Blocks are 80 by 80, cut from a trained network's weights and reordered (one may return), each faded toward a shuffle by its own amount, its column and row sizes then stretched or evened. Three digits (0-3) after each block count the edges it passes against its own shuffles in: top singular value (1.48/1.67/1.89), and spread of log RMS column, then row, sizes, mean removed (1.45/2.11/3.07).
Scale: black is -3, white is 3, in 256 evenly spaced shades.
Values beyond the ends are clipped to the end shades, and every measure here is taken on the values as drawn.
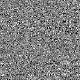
2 1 2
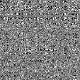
2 1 2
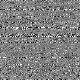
1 0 3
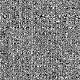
1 0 2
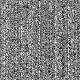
2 2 0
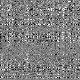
1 1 3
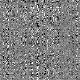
0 3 1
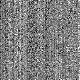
2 1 1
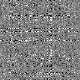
2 2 3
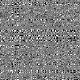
3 2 3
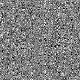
0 2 0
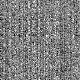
2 1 1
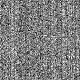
1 0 0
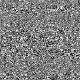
2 0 2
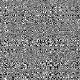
2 2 3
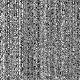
3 2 0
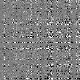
1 3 3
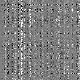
3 3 2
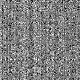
2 0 2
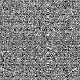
1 1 1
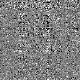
2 2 2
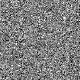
0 1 0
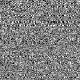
3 0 2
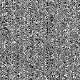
0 2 1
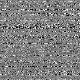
0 0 3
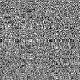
3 0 2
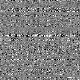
2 1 3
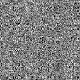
3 1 1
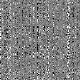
0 3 2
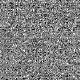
0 1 1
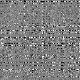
0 1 3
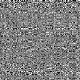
3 0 3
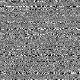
2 0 3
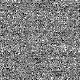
0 1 1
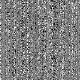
1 3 1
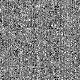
0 1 1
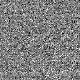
0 1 0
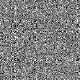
3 2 2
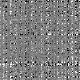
2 3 3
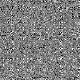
0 2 2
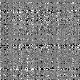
2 2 3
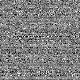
1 0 2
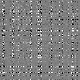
3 3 3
